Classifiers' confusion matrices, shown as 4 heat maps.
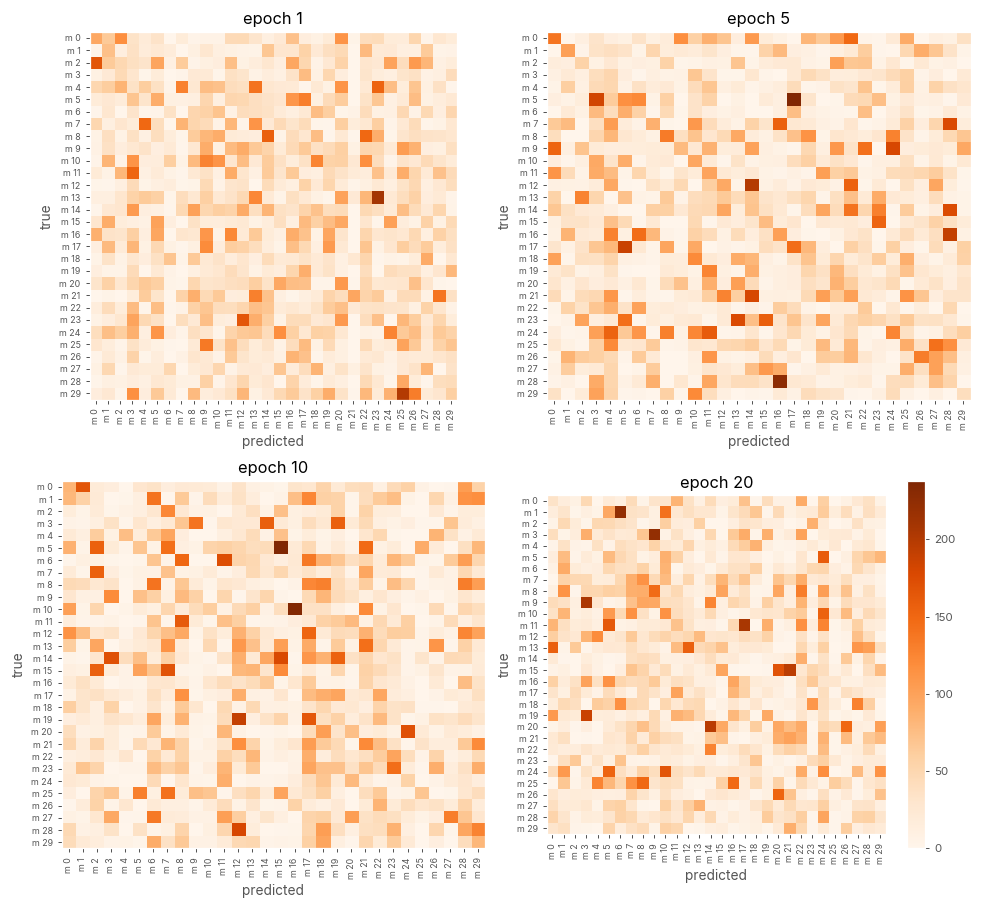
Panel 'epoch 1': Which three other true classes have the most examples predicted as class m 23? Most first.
m 13, m 4, m 8
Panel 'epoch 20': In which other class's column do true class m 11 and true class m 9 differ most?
m 3
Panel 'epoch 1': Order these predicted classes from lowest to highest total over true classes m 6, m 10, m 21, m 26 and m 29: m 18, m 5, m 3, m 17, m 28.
m 5, m 17, m 28, m 18, m 3
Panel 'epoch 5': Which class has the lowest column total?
m 9
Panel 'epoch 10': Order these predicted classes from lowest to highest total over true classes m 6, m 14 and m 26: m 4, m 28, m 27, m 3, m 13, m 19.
m 4, m 13, m 27, m 3, m 28, m 19
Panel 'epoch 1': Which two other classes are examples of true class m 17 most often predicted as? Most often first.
m 9, m 19
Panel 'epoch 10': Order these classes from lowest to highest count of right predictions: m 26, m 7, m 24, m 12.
m 26, m 24, m 7, m 12
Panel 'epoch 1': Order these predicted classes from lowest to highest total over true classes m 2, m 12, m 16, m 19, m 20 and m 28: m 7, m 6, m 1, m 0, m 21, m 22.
m 21, m 6, m 7, m 1, m 22, m 0
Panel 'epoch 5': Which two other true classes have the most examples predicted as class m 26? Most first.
m 1, m 21
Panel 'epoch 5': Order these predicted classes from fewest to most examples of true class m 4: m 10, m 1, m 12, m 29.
m 12, m 29, m 10, m 1
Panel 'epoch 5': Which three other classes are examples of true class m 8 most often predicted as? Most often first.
m 24, m 18, m 13
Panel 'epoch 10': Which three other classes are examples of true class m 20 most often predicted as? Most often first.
m 24, m 18, m 11
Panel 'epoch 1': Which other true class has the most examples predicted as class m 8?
m 14
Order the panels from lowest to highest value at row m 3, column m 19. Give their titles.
epoch 5, epoch 1, epoch 20, epoch 10
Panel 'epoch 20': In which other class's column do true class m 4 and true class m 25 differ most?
m 8
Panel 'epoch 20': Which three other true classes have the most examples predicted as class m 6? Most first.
m 1, m 18, m 23
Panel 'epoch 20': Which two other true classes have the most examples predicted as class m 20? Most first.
m 15, m 26
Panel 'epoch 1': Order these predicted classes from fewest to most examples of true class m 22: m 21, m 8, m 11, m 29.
m 29, m 21, m 11, m 8
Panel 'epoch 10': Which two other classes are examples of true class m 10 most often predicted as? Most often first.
m 16, m 21
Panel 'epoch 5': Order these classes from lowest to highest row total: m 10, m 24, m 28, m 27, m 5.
m 10, m 27, m 28, m 5, m 24
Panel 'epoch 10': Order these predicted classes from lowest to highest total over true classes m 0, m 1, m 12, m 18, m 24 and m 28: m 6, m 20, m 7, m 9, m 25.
m 25, m 9, m 7, m 20, m 6
